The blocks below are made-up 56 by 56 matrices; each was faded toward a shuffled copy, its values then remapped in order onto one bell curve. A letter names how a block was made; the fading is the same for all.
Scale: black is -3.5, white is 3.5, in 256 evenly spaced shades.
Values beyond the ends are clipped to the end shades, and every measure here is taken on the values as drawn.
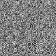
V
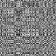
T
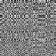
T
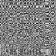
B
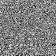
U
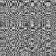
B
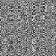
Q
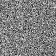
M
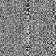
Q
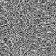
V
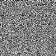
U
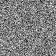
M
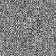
V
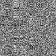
V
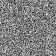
M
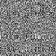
V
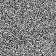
M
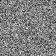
M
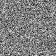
M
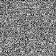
U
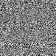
U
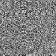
V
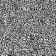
U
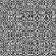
B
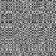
B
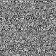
U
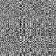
Q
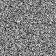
M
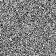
M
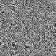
V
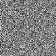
V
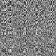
Q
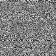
U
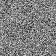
M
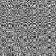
B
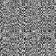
Q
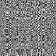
Q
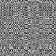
B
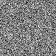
M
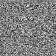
U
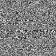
U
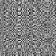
T
